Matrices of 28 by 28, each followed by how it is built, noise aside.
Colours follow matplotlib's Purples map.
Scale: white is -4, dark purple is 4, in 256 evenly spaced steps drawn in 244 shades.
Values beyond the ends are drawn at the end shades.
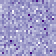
sparse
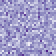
noise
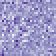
low rank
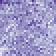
smooth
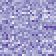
low rank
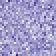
noise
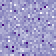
sparse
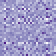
low rank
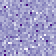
sparse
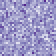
noise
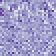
low rank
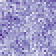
smooth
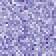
noise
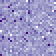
sparse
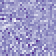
lower triangular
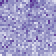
smooth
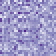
low rank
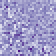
lower triangular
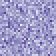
noise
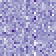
uneven columns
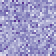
noise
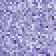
noise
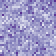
smooth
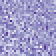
lower triangular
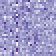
uneven columns
